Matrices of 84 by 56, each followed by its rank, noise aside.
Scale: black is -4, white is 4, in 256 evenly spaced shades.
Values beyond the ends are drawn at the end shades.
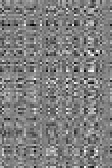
four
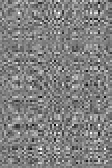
four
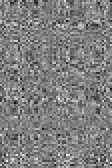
seven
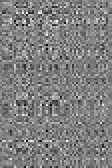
four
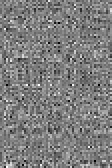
seven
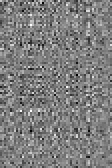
five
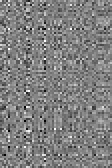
four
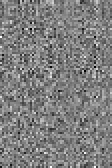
seven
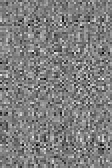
seven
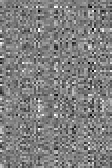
four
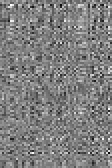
five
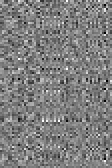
four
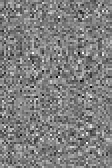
seven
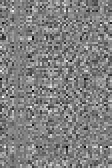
seven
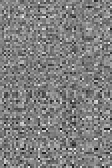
six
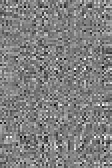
six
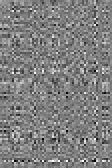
four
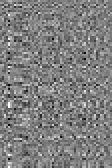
four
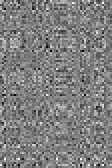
five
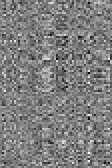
five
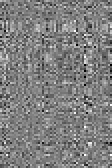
six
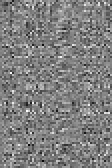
six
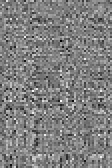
six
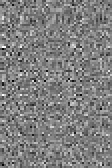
seven
